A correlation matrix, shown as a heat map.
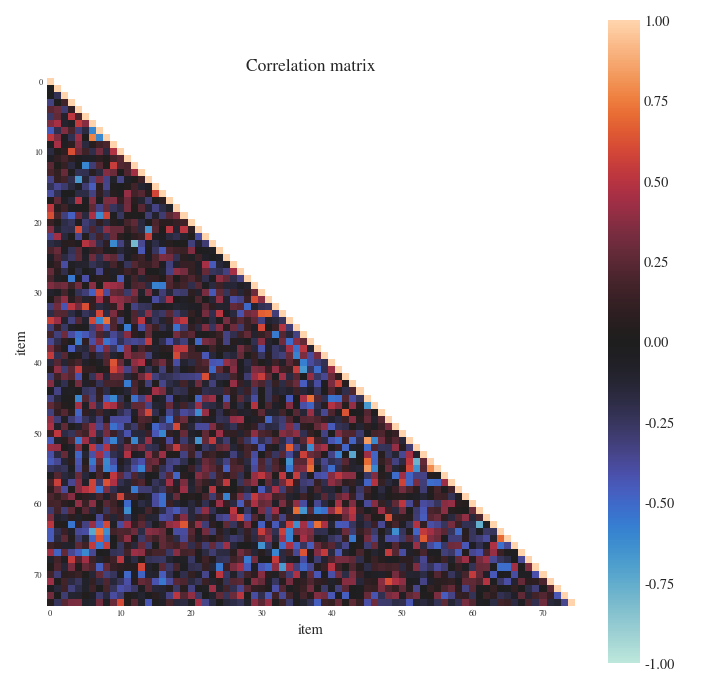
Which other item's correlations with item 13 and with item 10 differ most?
34
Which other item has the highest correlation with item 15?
16
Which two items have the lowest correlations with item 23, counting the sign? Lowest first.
12, 9
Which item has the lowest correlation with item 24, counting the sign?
69
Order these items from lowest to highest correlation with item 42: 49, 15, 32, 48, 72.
15, 49, 32, 48, 72
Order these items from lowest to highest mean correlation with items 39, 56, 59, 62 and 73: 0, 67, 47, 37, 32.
47, 37, 32, 67, 0
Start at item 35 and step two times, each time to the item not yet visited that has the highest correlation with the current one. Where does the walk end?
41
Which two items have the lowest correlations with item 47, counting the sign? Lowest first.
21, 4
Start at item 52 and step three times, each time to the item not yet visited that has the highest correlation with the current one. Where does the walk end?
6
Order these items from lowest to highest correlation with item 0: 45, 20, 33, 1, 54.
54, 45, 33, 1, 20
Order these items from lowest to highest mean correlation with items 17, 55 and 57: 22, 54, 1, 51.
51, 54, 22, 1
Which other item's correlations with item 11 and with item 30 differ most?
35
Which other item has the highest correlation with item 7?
64
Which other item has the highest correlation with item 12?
9
